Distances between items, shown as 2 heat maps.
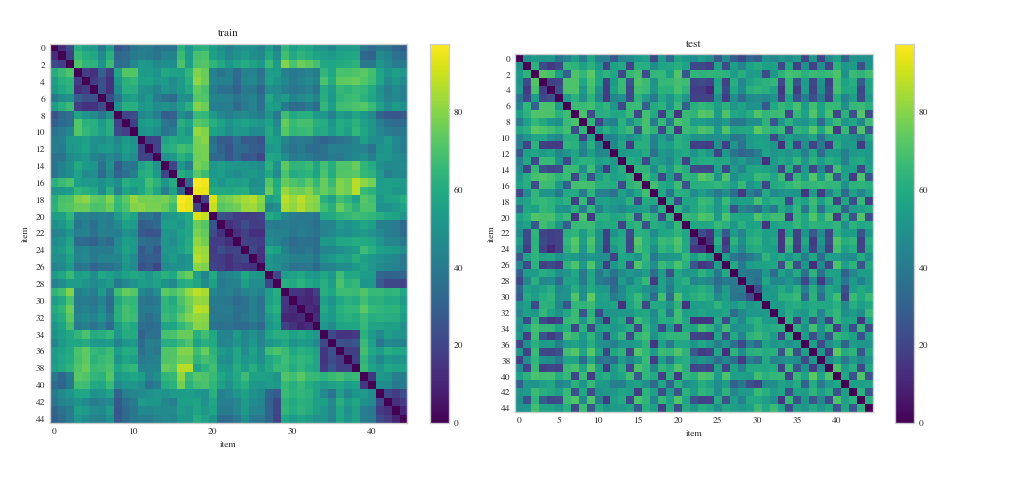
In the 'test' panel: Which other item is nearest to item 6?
13
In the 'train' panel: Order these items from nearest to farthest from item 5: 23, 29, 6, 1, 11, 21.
6, 23, 21, 29, 11, 1
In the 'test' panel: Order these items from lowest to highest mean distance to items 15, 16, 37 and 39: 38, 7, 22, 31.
22, 31, 38, 7
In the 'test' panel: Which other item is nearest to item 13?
31
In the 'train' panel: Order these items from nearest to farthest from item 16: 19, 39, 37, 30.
30, 37, 39, 19
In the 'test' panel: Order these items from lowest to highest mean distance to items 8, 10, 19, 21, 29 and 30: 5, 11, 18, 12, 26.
12, 5, 11, 26, 18
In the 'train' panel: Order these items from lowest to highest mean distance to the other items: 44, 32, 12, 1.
44, 12, 1, 32
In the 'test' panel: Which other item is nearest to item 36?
17
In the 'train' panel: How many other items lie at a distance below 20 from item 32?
4
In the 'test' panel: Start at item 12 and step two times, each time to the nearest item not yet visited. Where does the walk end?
0
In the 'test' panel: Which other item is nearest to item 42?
15
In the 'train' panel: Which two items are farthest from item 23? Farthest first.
18, 19
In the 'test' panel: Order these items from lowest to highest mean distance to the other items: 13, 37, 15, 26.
26, 37, 13, 15
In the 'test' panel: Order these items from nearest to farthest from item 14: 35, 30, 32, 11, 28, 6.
11, 35, 28, 32, 30, 6
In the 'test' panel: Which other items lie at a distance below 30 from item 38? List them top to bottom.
0, 17, 28, 36
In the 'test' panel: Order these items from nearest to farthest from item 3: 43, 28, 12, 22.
22, 43, 28, 12
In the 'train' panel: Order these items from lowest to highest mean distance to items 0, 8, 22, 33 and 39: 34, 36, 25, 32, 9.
25, 9, 32, 34, 36
